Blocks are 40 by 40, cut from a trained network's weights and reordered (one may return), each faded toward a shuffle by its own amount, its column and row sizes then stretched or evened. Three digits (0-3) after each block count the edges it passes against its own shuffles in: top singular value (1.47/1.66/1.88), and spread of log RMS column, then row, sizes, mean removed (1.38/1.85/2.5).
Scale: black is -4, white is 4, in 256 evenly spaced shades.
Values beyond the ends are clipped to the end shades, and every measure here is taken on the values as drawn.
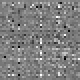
0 2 2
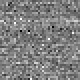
0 0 0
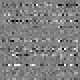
1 1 3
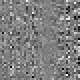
2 3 0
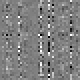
3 3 0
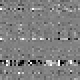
3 1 3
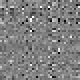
3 2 2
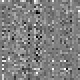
0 3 1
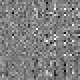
2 2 1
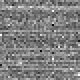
2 0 0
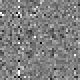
2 1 1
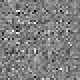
0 2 2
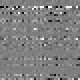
2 0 3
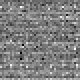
2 1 0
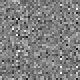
1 2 0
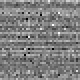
3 0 2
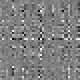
3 3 2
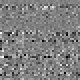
0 0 3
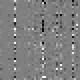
2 3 1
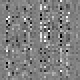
3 3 1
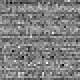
2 0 0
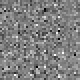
0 2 1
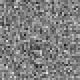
1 0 0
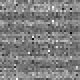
3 2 0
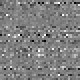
2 0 3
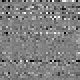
2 1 3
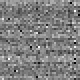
1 1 0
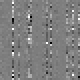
1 3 0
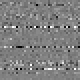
1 0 3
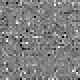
1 1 1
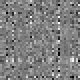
2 3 1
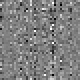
0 3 1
